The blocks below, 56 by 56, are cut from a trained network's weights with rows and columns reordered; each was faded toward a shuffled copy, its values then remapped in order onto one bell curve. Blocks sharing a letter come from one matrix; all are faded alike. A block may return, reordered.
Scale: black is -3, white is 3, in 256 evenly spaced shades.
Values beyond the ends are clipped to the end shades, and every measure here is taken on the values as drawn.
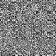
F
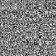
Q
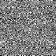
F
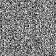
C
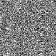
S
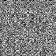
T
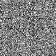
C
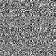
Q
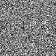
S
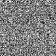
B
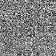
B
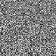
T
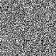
S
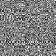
Q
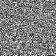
S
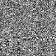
S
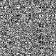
S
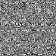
F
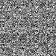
B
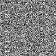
S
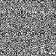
T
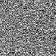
T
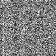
C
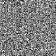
S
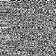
Q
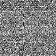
B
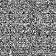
B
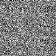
S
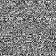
F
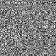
Q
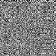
Q
